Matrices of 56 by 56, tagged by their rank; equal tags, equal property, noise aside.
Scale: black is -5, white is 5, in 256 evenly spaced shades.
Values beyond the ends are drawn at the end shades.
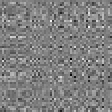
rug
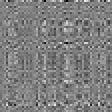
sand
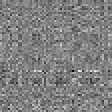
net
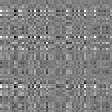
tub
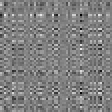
tub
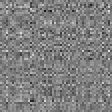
rug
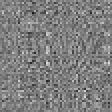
net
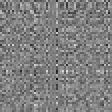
rug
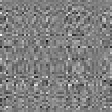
rug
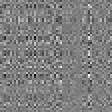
sand
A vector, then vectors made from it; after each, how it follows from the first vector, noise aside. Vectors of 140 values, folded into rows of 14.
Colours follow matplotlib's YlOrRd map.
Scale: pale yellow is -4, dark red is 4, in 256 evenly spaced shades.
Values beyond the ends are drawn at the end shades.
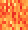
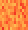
wrapped around, negated, shrunk.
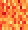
copied.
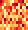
wrapped around, negated, scaled up.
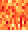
reversed.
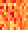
sign-scrambled.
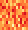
reversed.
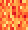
wrapped around.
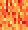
copied.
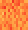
wrapped around, negated, shrunk.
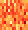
copied.
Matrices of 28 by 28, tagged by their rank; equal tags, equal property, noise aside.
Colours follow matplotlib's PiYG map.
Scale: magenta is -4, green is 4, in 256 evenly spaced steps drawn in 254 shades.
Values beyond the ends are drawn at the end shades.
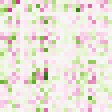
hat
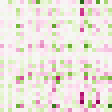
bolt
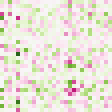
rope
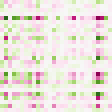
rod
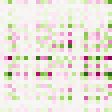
rod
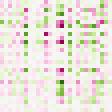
rod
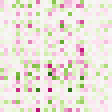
hat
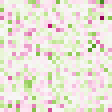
rope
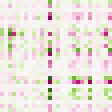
rod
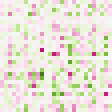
hat
